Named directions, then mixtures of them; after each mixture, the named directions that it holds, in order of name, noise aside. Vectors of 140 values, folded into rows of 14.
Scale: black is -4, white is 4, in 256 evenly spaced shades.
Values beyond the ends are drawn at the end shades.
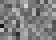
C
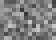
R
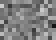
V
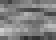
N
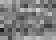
C, N.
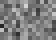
C.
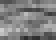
N.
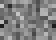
C, V.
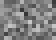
R.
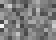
C, V.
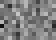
C, V.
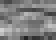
N.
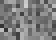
C, R.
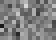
C.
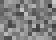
R.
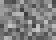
R.
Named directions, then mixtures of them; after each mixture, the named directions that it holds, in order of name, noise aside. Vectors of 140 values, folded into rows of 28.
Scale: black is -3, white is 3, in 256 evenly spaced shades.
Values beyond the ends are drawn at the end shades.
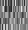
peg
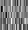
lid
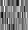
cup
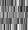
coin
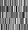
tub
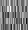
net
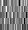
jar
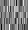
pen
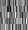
net.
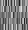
jar, net, peg.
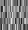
lid, pen.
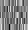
pen.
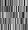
coin, peg, tub.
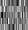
cup.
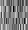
net, tub.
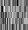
cup, lid.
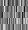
cup, net, tub.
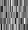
lid, pen, tub.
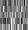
coin, lid, peg.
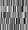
tub.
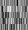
cup, lid, net.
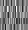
net, peg, tub.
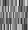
coin, jar, pen.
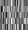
lid.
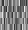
cup, jar, tub.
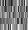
coin, peg.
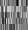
cup, lid, net.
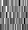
jar.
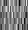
jar, pen.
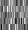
lid, net, pen.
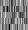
lid, pen, tub.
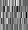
cup, peg, pen.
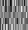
peg.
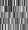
peg.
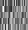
peg.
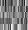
coin, peg.
